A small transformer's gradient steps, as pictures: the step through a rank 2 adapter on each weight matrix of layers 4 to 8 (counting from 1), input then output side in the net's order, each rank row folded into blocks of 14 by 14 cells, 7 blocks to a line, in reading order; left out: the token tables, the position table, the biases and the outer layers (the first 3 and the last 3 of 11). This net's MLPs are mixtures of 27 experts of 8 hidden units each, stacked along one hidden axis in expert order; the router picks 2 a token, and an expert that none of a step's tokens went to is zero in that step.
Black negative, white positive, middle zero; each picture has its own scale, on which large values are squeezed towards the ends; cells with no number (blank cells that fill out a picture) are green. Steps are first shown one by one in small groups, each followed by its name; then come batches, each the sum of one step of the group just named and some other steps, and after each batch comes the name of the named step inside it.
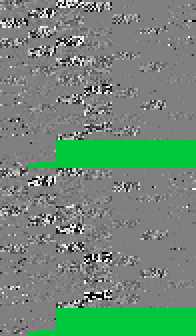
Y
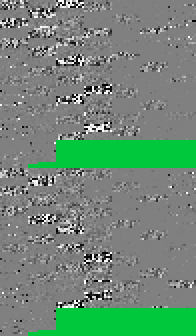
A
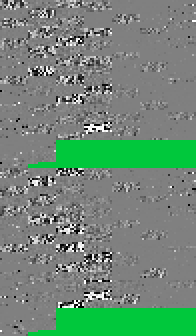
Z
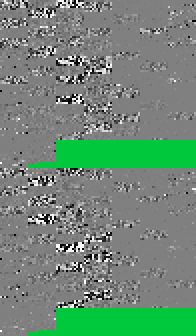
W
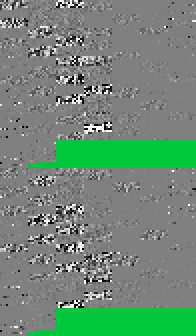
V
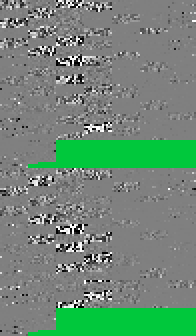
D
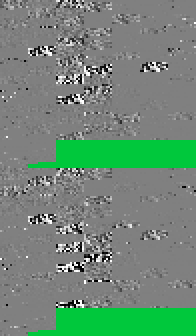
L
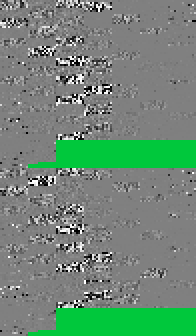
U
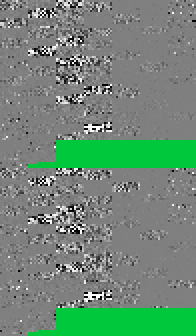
U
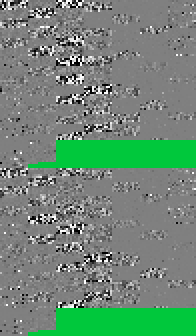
D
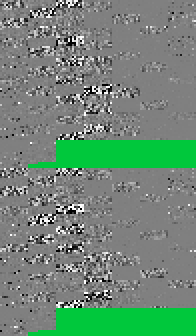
V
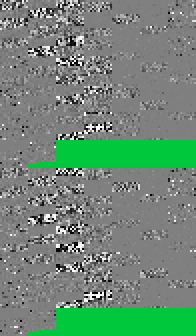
V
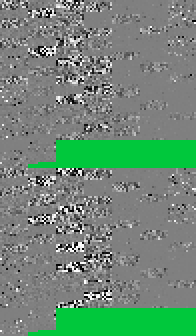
W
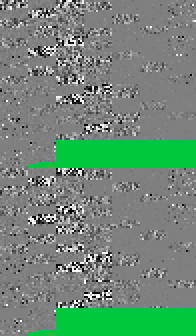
Z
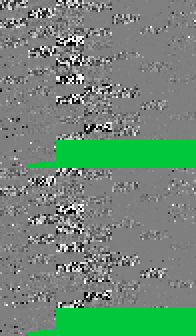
D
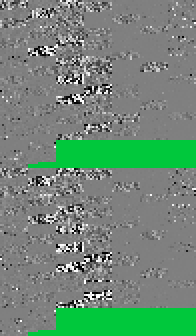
L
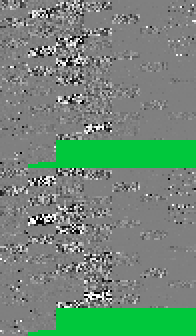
Z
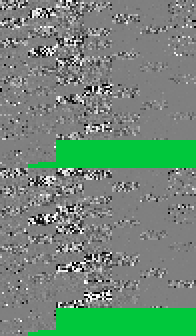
A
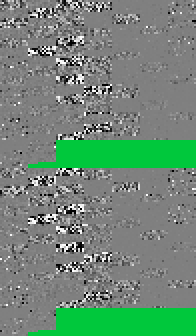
U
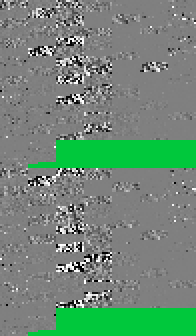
L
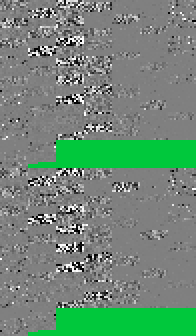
Y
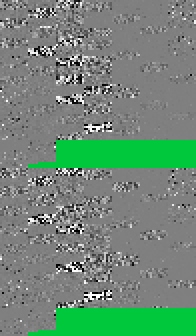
D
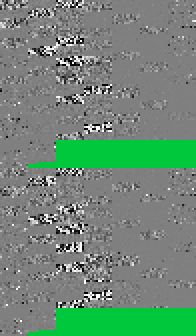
D
